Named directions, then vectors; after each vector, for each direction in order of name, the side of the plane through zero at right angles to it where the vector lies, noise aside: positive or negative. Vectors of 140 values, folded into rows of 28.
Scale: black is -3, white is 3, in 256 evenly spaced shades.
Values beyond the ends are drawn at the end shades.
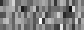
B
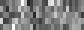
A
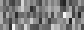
positive, negative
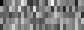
positive, positive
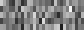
negative, negative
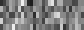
positive, positive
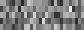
negative, negative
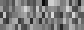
positive, negative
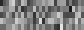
positive, positive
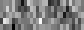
negative, positive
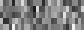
positive, negative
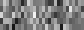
negative, negative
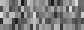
negative, negative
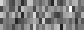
negative, negative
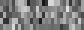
positive, negative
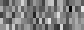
positive, positive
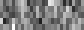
positive, negative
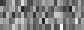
positive, positive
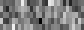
positive, negative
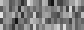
negative, negative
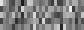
negative, negative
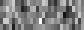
negative, positive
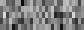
negative, negative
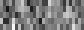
positive, negative
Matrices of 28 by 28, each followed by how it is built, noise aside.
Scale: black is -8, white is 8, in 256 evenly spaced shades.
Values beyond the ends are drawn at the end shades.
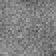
smooth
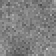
smooth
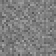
repeating rows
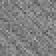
Toeplitz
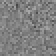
upper triangular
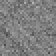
Toeplitz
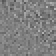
upper triangular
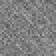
Toeplitz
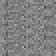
repeating rows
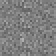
repeating rows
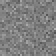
repeating rows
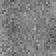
smooth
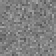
noise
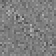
banded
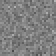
noise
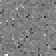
sparse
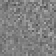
upper triangular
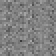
repeating rows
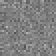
low rank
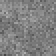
smooth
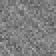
Toeplitz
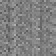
repeating rows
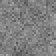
smooth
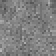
smooth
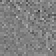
upper triangular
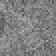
smooth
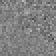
upper triangular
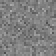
noise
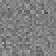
low rank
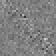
banded
